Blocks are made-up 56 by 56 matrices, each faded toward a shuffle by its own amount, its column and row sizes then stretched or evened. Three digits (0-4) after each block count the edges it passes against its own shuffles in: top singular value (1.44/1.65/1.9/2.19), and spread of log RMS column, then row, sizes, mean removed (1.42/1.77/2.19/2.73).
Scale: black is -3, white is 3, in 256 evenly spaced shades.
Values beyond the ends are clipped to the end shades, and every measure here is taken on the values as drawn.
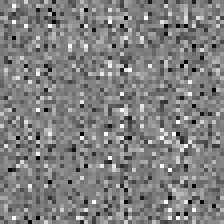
1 3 1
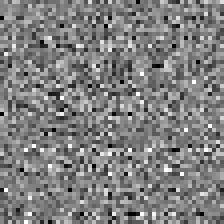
2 0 3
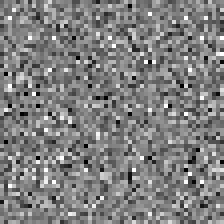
0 1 1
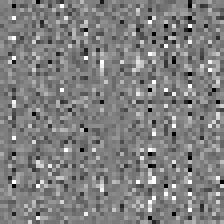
1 4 0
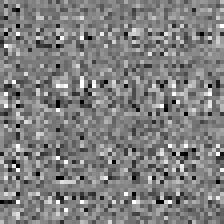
2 3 4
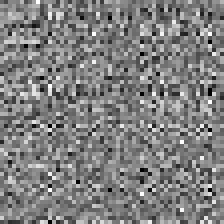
4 3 2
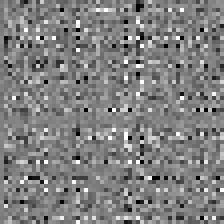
1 4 4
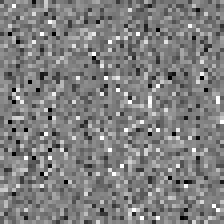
0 0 0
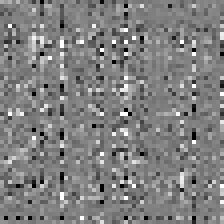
1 4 3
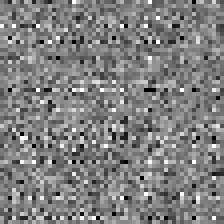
2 2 4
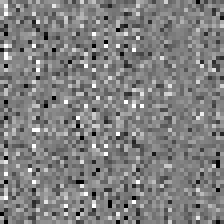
0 4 0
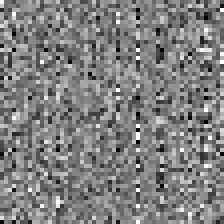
3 4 0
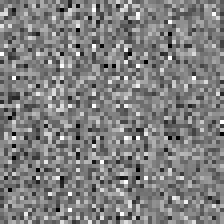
1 3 1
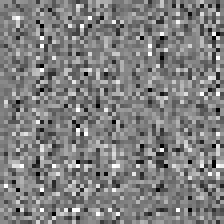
2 4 2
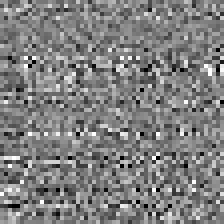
3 0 4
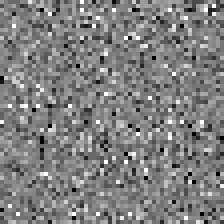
0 0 1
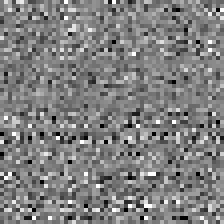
2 0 4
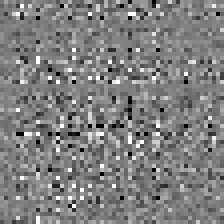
0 3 4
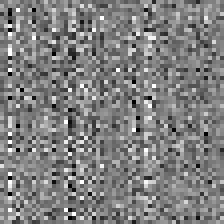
4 4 1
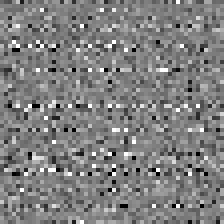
1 1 4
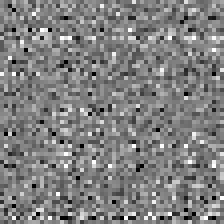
2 1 3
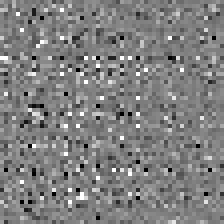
1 3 3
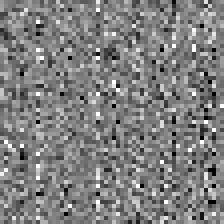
2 4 0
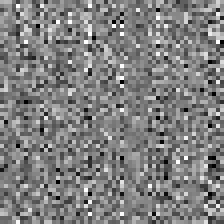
3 4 0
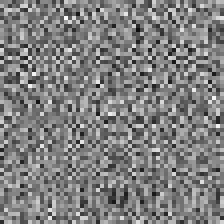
4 1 1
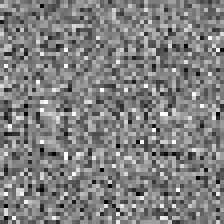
2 1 1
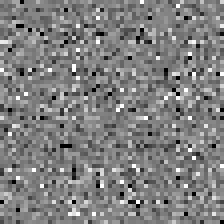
0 1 3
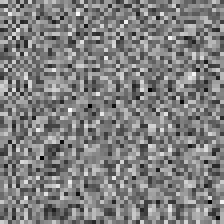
4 1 0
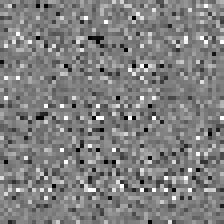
0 0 3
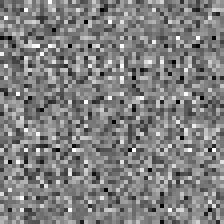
2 0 2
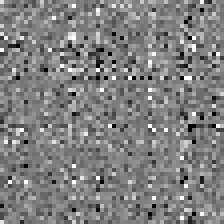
1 3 3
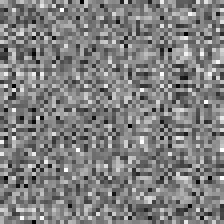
4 2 1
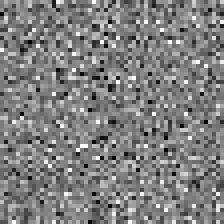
3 0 0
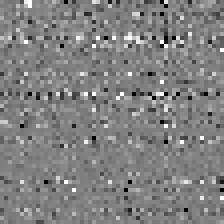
1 1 4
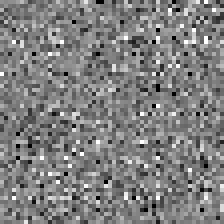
1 1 2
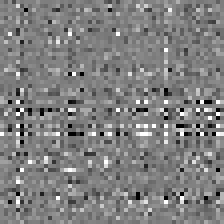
4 2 4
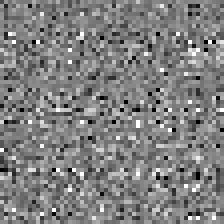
2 1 3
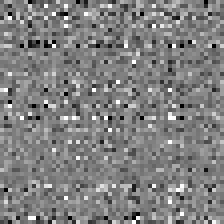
0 2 4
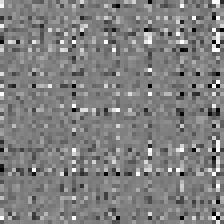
3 4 4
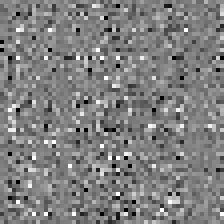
1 3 3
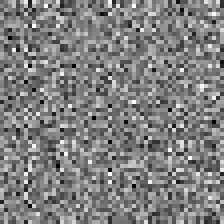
4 2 1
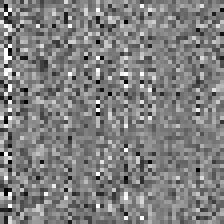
2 4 1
